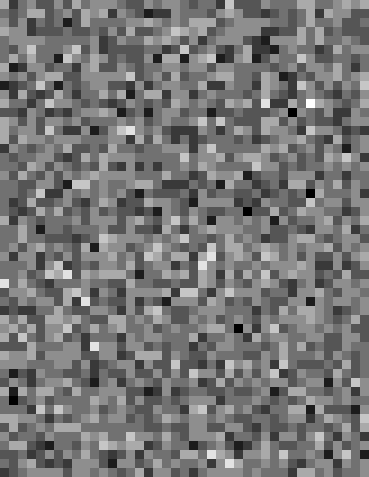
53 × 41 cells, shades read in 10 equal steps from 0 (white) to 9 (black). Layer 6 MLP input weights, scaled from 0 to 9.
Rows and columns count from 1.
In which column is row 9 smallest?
15
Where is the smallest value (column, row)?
35, 12
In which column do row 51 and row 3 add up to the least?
24
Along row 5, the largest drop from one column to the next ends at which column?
31
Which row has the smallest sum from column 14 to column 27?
29
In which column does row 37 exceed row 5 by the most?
27
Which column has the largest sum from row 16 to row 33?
22
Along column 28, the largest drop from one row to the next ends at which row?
25
